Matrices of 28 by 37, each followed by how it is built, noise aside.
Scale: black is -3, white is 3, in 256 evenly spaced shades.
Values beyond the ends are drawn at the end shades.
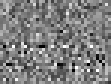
uneven rows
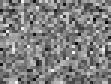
repeating columns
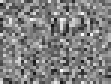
low rank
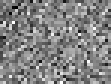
Hankel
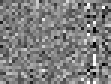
uneven columns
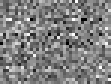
uneven rows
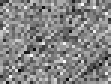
Hankel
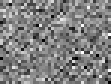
Hankel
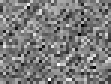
Hankel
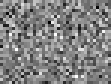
repeating columns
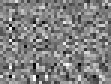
low rank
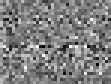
uneven rows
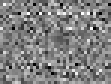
uneven rows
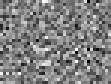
low rank
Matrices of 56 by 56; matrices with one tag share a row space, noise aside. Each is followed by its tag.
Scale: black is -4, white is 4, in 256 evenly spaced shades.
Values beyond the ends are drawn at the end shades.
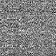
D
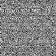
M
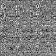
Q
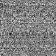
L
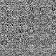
D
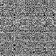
L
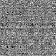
D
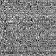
Q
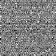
M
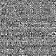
D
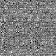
Q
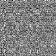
Q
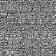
D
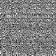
M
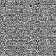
Q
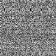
M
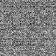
L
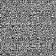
M
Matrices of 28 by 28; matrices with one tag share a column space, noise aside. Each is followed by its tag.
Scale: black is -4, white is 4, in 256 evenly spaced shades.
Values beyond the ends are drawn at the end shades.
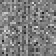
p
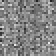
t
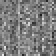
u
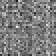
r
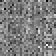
t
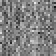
p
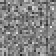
p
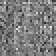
p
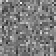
p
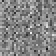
r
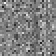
r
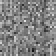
p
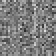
t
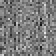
u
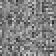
u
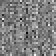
u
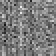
t
